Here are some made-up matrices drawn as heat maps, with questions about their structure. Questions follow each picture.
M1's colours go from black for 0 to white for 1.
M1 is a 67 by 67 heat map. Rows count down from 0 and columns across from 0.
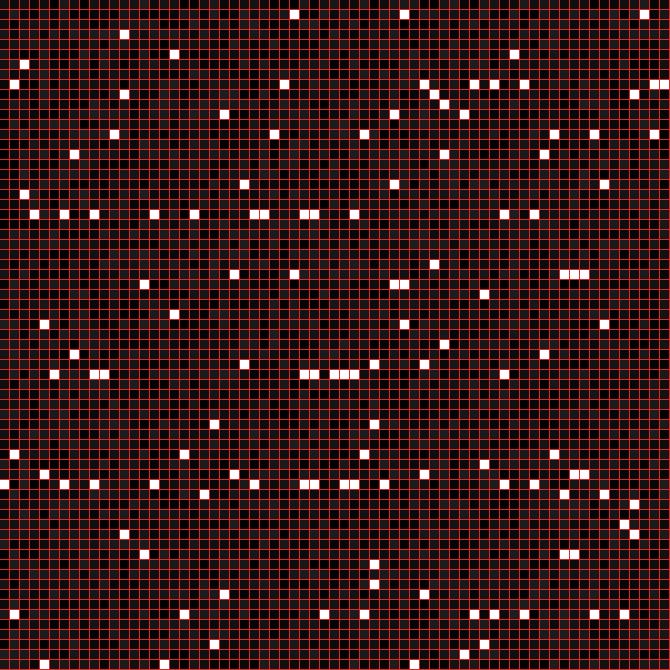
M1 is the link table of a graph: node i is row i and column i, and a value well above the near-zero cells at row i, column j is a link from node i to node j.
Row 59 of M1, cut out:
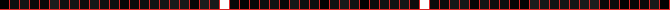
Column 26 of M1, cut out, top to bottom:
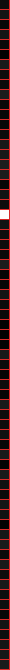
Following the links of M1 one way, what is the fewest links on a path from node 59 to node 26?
3
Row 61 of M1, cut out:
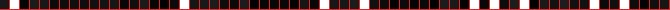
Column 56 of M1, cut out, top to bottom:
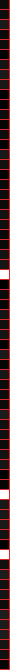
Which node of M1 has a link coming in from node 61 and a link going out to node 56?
node 49
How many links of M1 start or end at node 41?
1
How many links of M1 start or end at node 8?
8
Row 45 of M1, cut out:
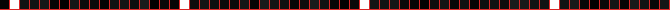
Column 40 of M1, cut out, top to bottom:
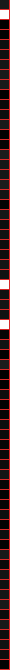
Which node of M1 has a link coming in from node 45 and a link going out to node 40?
node 1
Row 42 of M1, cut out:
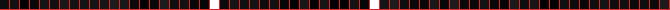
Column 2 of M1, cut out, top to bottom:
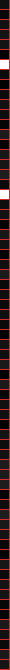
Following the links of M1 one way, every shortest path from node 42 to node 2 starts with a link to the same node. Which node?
node 21
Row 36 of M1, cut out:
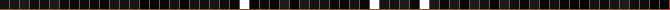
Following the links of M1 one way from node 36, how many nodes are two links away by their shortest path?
10
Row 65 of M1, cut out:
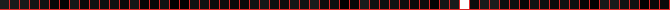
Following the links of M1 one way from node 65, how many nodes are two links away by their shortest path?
1
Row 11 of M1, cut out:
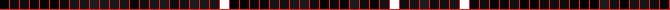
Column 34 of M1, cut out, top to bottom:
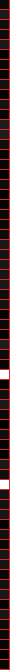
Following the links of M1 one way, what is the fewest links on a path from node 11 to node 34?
3
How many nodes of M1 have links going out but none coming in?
4
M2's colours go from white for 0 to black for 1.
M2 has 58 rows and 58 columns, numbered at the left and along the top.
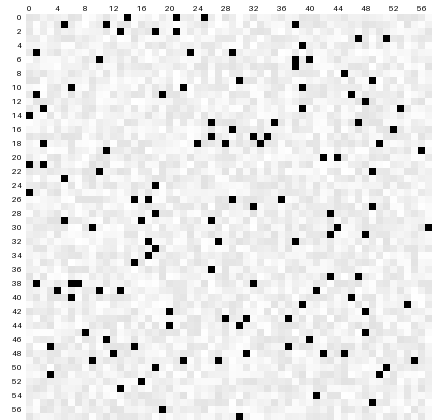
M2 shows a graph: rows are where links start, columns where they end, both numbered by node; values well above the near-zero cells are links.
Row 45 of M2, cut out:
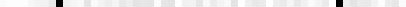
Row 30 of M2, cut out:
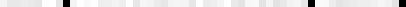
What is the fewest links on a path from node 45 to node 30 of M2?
5
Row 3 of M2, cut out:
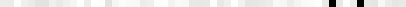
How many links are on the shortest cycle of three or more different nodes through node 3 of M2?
8
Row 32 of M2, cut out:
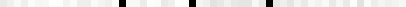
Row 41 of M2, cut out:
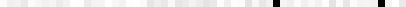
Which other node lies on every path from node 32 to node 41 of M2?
node 39
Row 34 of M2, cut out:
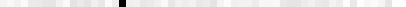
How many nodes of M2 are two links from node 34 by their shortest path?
2
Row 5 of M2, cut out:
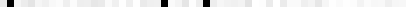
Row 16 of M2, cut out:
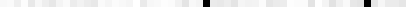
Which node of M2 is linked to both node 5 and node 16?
node 29
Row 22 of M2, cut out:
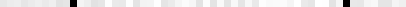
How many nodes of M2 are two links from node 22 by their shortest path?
5
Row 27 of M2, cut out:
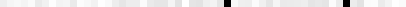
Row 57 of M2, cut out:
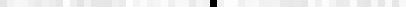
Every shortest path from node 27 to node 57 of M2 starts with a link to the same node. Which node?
node 49
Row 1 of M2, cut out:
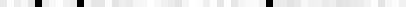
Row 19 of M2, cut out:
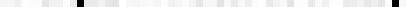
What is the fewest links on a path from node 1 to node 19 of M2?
2
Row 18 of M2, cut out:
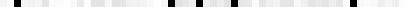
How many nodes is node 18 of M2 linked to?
5
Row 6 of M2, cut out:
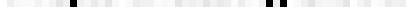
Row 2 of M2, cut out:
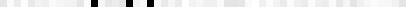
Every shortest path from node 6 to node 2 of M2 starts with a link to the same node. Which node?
node 10
